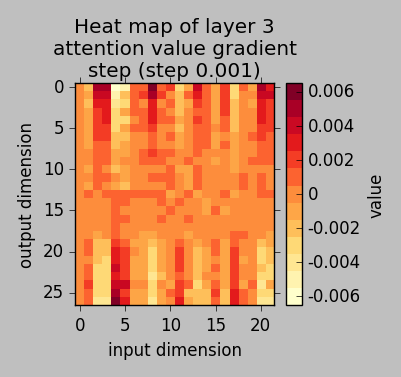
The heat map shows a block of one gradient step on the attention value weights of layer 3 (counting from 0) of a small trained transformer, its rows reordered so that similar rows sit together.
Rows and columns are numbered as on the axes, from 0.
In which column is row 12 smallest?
5
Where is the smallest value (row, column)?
0, 4
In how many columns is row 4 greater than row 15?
10
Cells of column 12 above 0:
5
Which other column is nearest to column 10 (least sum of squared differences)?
18
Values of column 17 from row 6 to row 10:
-0.001 -0.001 -0.001 -0.001 -0.001
